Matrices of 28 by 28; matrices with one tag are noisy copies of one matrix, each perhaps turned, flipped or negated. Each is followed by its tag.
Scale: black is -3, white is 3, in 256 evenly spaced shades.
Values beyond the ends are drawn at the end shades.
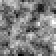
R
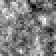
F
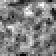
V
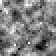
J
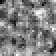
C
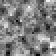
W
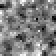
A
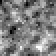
J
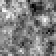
F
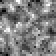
W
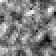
J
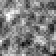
J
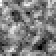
J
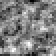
V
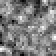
A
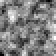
C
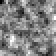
C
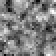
W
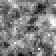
R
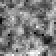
R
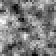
R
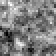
F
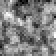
R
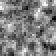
W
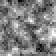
R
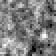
F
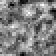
V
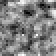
V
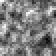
J
